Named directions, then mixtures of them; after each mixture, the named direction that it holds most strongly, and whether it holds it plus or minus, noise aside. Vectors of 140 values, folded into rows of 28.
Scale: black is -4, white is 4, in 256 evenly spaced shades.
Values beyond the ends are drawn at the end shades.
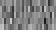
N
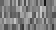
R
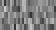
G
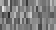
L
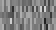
N, plus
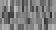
N, plus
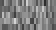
R, plus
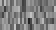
G, minus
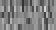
N, plus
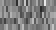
R, minus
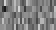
G, minus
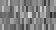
R, plus
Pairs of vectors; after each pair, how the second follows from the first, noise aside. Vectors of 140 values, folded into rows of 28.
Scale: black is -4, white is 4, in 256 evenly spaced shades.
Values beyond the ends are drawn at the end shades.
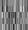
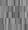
reversed, shrunk.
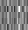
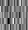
reversed, negated.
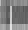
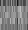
reversed, negated, partly zeroed.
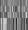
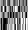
negated, scaled up.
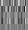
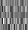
reversed, negated.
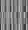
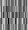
reversed, negated.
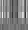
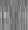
reversed, shrunk.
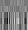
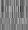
reversed, shrunk.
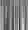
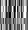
wrapped around, scaled up.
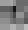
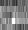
reversed, negated.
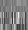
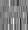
wrapped around, partly zeroed.
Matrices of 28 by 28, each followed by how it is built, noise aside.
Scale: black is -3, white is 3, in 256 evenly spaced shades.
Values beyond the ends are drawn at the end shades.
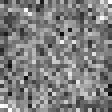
smooth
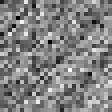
Hankel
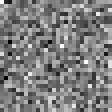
noise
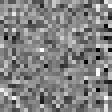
uneven columns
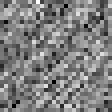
Hankel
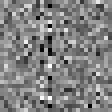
uneven columns
